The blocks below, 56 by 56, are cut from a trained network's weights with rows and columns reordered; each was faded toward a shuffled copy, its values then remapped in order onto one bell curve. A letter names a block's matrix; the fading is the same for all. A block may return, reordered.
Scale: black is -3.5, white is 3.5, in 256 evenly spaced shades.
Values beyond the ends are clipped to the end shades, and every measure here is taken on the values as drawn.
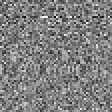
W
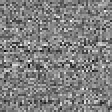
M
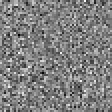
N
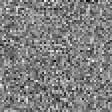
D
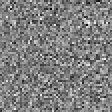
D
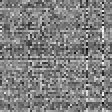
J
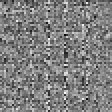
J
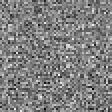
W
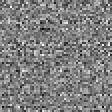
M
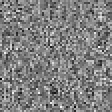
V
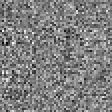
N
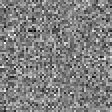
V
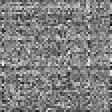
J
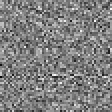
V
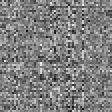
J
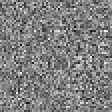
N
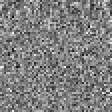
V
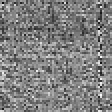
J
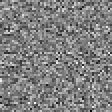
V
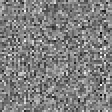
N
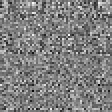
M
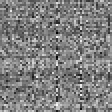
J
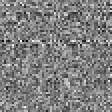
W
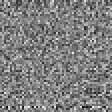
W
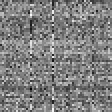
J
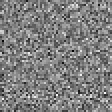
W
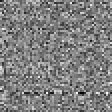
W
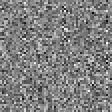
N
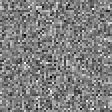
M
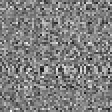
M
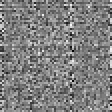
J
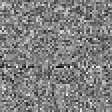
W
